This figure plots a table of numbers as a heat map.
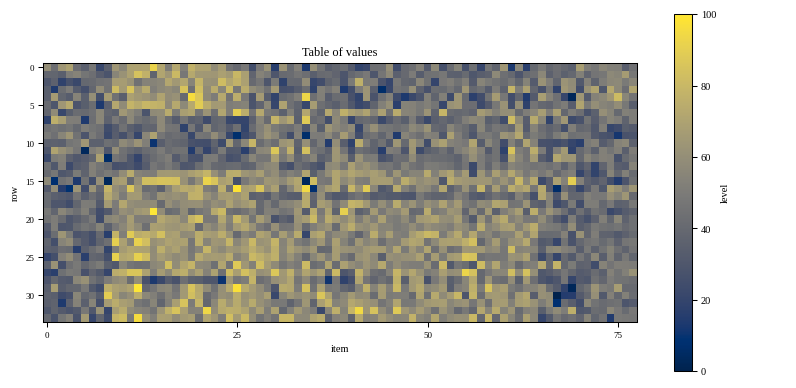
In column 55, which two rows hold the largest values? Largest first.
27, 25
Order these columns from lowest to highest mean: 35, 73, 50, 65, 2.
2, 73, 65, 35, 50
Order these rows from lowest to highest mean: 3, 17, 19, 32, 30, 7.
7, 17, 3, 19, 30, 32
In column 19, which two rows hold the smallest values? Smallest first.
11, 9
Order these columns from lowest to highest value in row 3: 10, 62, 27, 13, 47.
47, 62, 27, 10, 13
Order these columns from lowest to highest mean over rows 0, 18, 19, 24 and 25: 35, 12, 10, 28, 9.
28, 35, 9, 10, 12
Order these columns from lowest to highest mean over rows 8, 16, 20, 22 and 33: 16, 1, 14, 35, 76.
76, 1, 14, 35, 16
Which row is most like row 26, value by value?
6
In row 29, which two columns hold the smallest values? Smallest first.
69, 68
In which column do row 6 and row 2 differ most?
39
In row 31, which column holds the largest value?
18
